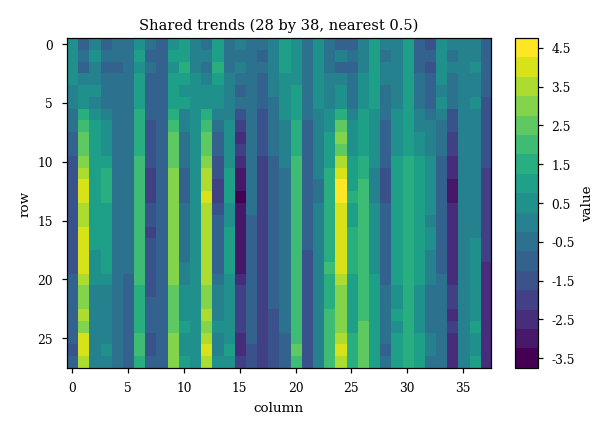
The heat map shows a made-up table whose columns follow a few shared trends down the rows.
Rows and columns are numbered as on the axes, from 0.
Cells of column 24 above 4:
2
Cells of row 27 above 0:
18
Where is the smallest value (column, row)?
15, 13
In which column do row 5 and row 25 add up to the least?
37
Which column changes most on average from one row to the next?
24
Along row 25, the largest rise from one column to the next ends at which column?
1
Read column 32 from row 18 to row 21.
0 0 0 -0.5
